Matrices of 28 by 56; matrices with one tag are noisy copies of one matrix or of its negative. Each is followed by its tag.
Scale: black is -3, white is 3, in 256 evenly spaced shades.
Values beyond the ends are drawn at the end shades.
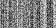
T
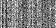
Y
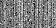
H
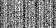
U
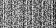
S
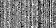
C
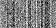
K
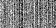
H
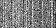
S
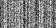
U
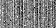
H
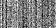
Y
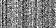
Y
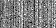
H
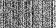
S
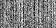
H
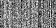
C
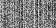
H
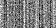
U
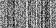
K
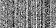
K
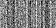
K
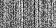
H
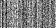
Y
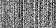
H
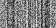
K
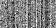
K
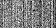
S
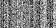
T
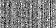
C
